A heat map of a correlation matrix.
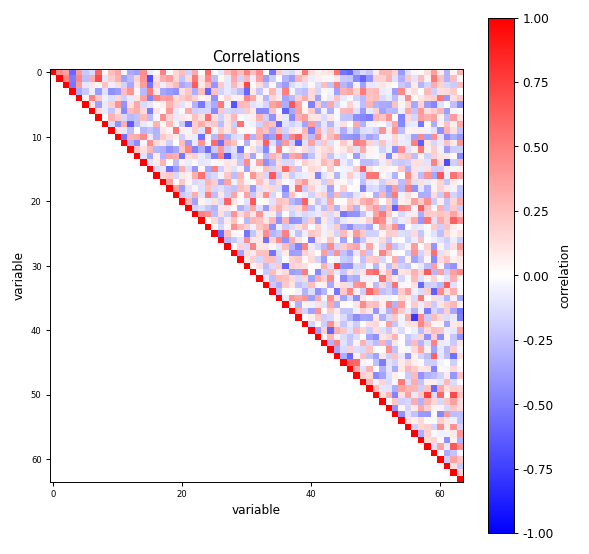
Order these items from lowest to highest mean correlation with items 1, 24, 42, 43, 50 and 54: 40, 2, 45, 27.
45, 40, 27, 2
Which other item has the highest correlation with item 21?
57
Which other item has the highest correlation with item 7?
1
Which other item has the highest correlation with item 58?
50
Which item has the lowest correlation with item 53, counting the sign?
21
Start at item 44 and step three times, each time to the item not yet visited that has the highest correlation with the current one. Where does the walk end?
22
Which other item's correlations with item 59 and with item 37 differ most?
5
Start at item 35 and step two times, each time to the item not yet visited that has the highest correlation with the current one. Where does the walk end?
38
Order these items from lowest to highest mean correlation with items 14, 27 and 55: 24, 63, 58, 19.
19, 24, 58, 63
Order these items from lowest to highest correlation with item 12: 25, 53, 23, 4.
53, 23, 25, 4
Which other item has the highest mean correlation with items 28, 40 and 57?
59
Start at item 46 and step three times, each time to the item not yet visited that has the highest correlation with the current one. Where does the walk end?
11
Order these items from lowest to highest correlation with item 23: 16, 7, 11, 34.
7, 34, 11, 16
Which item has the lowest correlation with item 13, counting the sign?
27
